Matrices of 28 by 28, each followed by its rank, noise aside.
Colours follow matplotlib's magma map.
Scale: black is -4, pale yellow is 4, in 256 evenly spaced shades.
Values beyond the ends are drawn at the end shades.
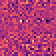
eight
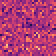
eight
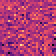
five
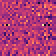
six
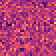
eight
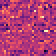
five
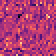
five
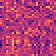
four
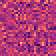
five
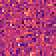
seven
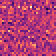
six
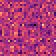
five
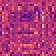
four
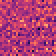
six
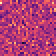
seven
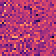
eight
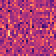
five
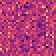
six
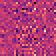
four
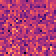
seven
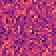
eight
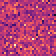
seven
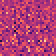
eight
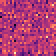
five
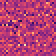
five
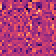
four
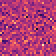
eight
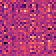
five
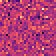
six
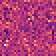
seven
